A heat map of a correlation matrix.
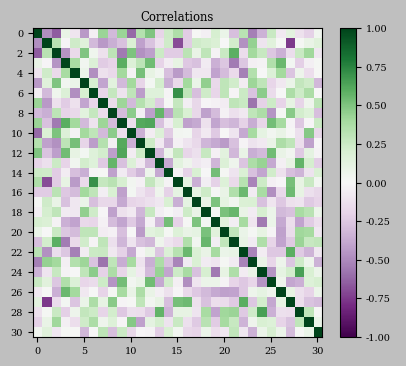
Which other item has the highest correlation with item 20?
18
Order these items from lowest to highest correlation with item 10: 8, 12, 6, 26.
12, 26, 6, 8
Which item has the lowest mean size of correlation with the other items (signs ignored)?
30
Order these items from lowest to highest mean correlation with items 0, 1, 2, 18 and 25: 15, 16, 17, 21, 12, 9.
15, 16, 9, 17, 12, 21
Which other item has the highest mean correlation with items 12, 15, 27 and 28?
6
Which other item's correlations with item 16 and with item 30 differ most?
27
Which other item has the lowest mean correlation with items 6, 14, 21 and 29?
11
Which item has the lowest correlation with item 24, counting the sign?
19
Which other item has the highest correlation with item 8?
13
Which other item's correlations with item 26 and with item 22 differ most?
4
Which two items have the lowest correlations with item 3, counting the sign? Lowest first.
21, 2
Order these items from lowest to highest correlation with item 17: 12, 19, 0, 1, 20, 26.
26, 12, 0, 20, 1, 19
